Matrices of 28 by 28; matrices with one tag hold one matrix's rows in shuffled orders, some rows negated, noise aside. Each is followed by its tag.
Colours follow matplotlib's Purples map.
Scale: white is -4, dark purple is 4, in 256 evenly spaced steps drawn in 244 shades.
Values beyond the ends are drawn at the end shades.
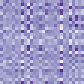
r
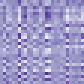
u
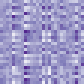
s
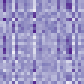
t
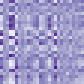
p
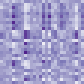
s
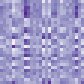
s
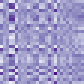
p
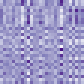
r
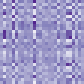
t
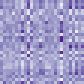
r
